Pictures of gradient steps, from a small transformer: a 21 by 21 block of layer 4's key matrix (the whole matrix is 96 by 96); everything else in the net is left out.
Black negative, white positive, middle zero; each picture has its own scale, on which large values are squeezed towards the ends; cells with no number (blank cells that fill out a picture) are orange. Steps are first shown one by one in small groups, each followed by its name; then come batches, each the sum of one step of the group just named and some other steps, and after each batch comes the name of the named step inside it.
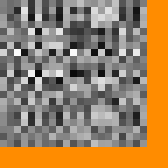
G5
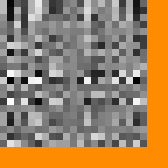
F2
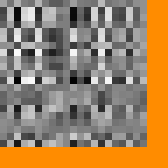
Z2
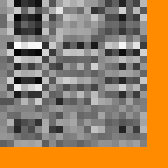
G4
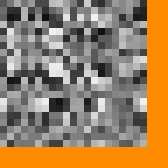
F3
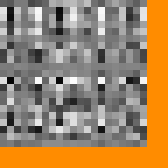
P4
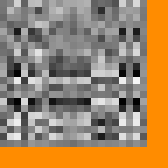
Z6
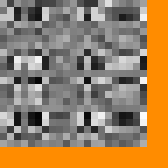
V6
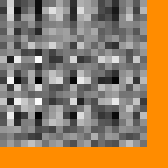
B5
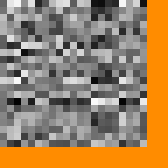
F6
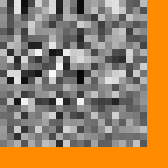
F2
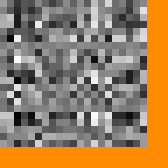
V6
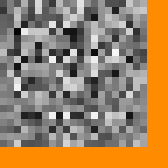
G5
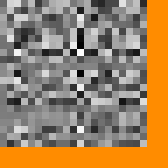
F6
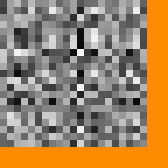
Z6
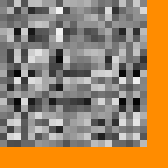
Z6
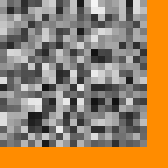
P4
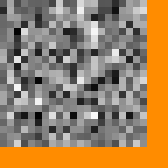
B5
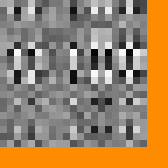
Z2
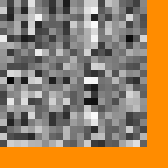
F2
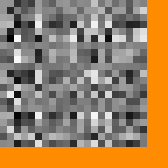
P4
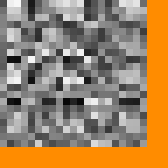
F6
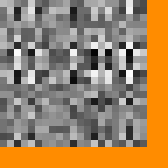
Z2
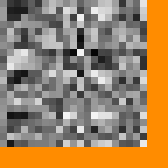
F3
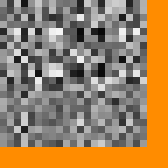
G5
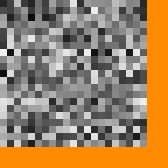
F3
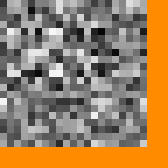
F3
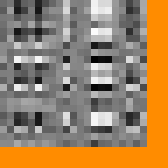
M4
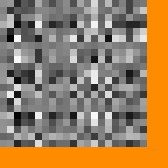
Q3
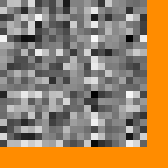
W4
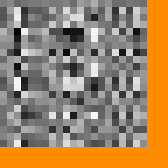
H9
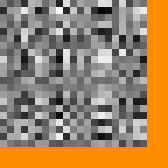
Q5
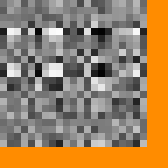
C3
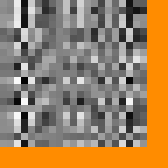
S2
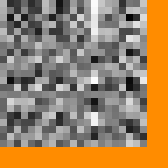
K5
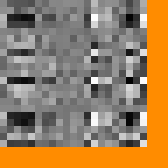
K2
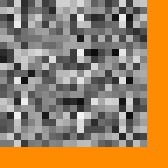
S2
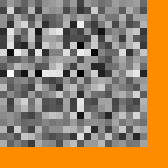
C3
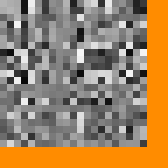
S2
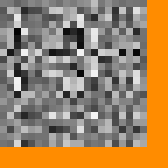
H9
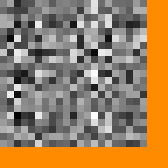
Q3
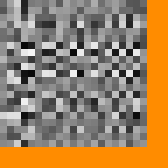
S2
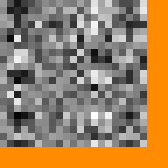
Q3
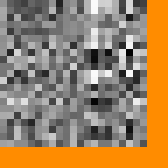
K5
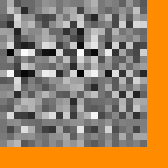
H9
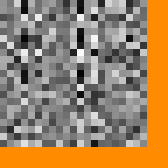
W4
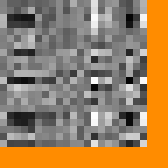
K2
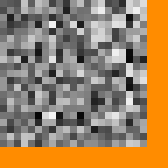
K5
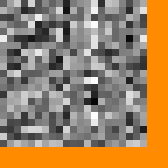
W4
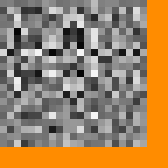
H9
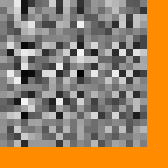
S2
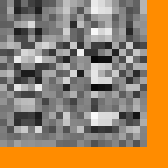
M4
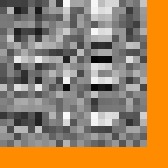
M4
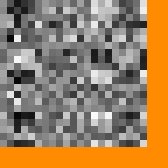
Q3
